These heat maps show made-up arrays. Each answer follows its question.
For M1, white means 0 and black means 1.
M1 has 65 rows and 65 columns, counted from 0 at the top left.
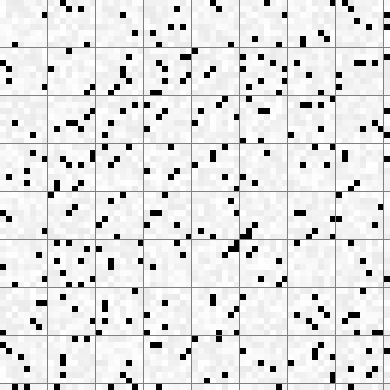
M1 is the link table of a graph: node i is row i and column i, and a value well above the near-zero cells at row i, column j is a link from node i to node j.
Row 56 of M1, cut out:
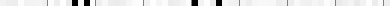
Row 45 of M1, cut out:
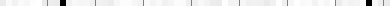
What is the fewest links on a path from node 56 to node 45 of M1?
5
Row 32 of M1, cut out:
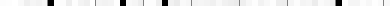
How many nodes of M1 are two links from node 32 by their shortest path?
10
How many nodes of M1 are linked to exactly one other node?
1
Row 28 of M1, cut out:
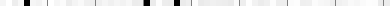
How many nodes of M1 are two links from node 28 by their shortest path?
10
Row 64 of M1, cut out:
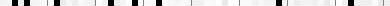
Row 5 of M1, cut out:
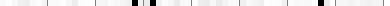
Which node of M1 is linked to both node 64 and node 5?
node 22
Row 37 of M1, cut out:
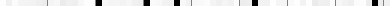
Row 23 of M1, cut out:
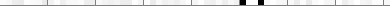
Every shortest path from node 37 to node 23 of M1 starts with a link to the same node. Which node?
node 29
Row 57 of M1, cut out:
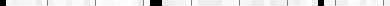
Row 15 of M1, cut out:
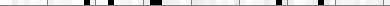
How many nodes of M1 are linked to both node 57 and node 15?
3
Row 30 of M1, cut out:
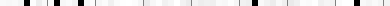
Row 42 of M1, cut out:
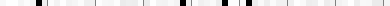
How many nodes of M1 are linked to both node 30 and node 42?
0
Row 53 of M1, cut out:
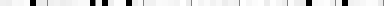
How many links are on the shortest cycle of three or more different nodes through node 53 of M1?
3
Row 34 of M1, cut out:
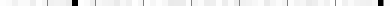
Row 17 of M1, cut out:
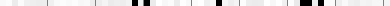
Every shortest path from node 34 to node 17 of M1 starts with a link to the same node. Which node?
node 12
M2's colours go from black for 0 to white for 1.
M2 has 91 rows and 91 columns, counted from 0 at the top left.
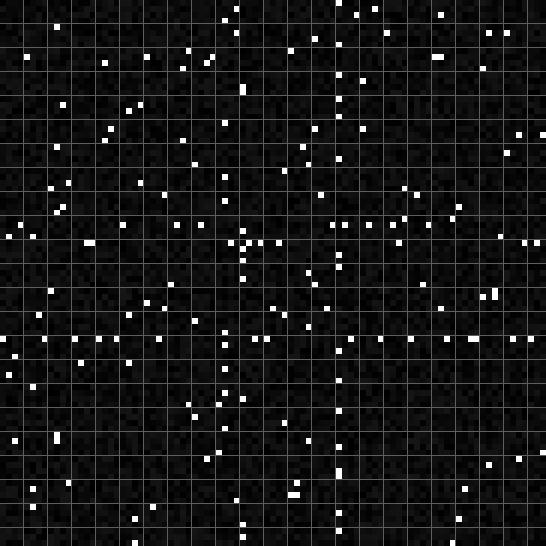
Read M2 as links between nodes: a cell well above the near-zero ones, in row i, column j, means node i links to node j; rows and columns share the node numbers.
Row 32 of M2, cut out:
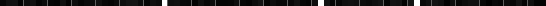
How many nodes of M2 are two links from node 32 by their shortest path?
1
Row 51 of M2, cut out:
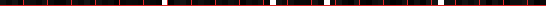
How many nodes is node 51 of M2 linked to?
4
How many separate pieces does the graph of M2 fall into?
7
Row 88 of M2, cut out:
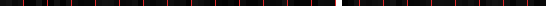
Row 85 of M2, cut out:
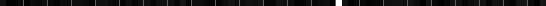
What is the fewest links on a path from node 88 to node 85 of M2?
2
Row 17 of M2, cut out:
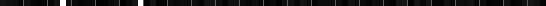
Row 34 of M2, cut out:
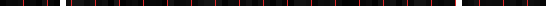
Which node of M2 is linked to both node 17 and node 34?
node 10
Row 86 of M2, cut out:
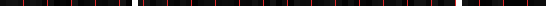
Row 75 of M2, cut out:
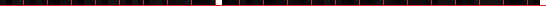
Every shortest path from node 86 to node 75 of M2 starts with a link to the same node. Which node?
node 22
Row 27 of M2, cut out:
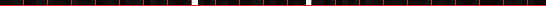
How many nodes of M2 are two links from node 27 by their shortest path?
5
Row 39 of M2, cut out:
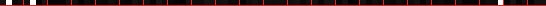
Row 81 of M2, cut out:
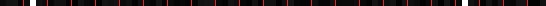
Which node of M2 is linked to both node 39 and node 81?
node 5
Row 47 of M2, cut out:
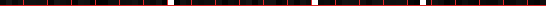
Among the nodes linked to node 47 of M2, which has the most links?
node 52
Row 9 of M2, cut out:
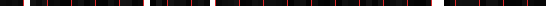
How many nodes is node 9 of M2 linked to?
5
